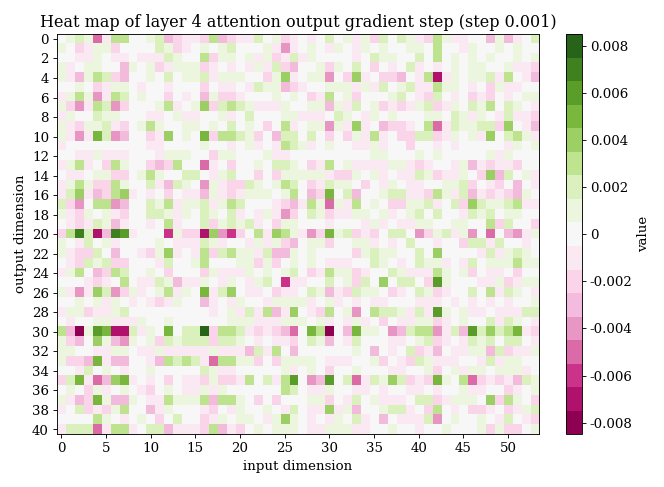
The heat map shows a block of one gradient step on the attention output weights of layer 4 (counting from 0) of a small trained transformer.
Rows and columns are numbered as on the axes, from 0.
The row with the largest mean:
30
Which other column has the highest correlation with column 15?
14
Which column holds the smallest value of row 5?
25
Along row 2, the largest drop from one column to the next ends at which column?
17
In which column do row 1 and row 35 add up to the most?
42
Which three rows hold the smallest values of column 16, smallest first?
20, 13, 15
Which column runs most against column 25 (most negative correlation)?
34
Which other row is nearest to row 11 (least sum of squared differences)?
36
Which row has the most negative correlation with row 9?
38
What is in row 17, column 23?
0
